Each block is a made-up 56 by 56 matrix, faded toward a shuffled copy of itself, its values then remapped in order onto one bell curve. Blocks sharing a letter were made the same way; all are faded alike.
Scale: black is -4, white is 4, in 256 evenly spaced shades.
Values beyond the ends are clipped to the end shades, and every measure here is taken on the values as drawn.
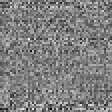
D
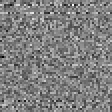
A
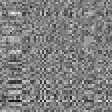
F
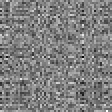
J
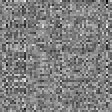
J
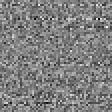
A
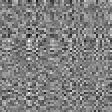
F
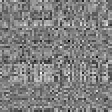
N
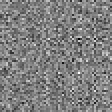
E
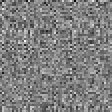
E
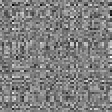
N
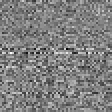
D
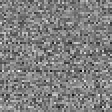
A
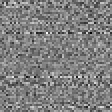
D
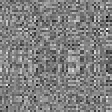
N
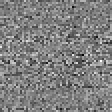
A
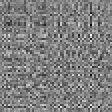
F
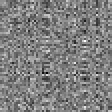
J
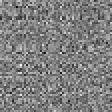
E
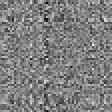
J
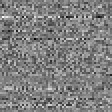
D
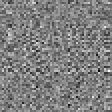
E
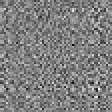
N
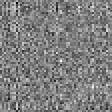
J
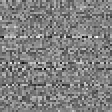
D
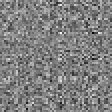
E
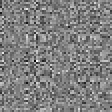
J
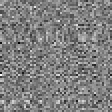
E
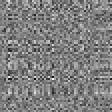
F
